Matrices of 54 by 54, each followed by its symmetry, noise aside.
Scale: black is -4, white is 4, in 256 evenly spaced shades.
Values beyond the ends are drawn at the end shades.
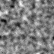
antisymmetric.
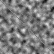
symmetric across the other diagonal.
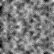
mirrored top to bottom.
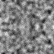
mirrored top to bottom.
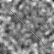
symmetric across the other diagonal.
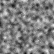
antisymmetric.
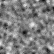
antisymmetric.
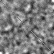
symmetric.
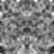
mirrored left to right.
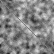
symmetric across the other diagonal.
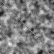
symmetric across the other diagonal.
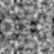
mirrored top to bottom.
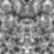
mirrored left to right.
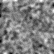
antisymmetric.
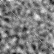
symmetric across the other diagonal.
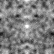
mirrored left to right.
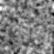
no symmetry.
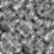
symmetric across the other diagonal.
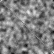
no symmetry.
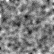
no symmetry.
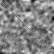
no symmetry.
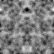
mirrored left to right.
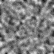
antisymmetric.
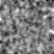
no symmetry.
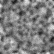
symmetric across the other diagonal.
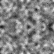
mirrored top to bottom.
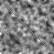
symmetric across the other diagonal.
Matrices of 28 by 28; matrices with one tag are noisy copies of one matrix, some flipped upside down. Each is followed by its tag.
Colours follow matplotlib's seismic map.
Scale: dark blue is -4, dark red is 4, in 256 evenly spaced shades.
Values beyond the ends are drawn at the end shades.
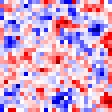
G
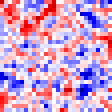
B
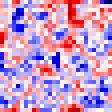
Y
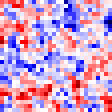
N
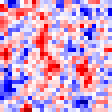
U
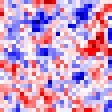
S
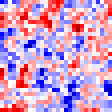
N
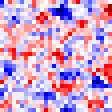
G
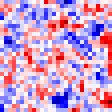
G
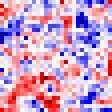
B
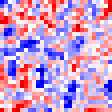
N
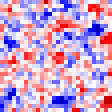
G
